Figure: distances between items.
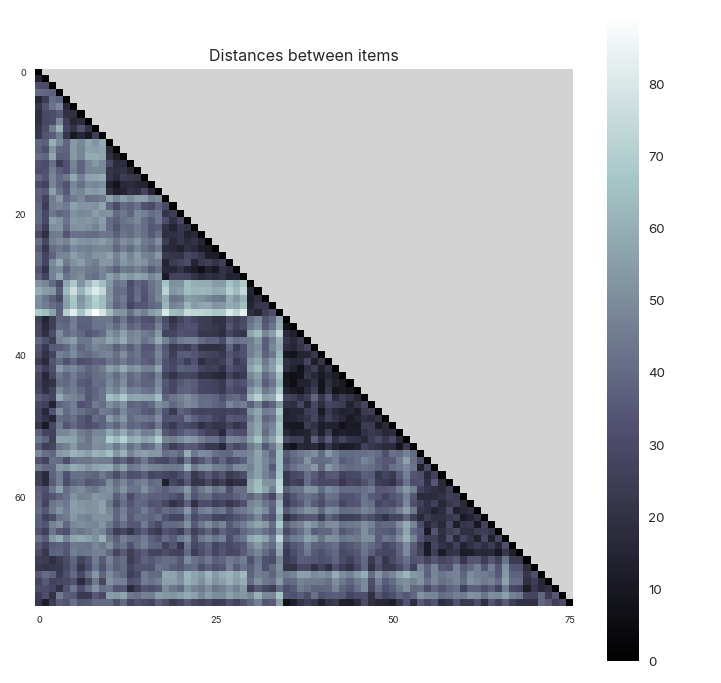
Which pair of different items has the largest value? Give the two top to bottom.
8, 34
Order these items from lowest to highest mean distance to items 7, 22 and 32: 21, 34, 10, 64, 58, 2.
58, 2, 21, 64, 10, 34
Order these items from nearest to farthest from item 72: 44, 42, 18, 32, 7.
7, 44, 32, 42, 18
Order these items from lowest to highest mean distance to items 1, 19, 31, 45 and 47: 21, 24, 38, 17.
38, 24, 21, 17
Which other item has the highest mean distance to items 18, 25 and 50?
34
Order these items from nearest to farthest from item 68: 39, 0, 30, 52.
0, 39, 30, 52
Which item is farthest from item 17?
52
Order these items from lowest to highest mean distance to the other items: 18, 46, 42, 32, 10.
42, 18, 46, 32, 10
